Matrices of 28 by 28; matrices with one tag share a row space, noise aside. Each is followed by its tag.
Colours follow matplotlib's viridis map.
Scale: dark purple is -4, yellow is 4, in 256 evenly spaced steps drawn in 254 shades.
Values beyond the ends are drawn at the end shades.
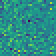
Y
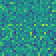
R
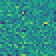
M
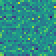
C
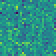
M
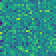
C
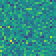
Y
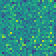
R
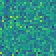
Y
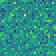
R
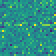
R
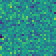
C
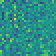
Y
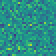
Y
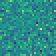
R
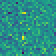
M
